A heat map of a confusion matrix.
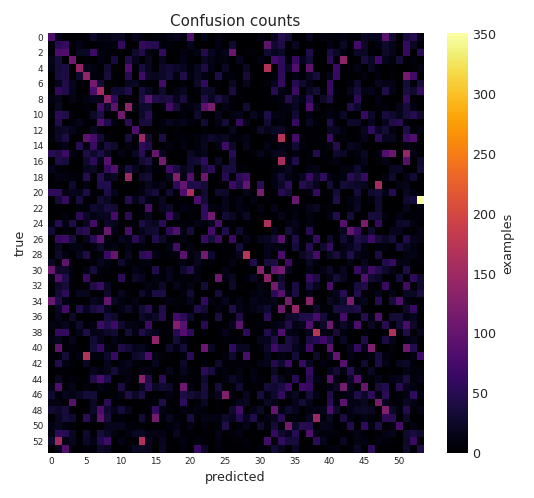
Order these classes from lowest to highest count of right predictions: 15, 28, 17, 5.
17, 15, 5, 28
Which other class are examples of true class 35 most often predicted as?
33
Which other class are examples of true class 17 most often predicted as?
9
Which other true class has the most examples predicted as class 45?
24
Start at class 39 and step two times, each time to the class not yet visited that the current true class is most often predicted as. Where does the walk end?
51
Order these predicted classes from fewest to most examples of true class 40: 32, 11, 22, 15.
15, 11, 32, 22
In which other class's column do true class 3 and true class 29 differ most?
42
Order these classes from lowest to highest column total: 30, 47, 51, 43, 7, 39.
39, 30, 43, 47, 7, 51
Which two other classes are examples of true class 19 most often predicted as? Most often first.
47, 28
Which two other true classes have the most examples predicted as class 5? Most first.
41, 13
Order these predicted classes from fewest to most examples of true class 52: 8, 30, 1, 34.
30, 34, 8, 1
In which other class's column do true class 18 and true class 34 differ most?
11
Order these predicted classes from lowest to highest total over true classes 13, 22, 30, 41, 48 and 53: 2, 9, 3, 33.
3, 9, 2, 33
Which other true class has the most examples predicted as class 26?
2
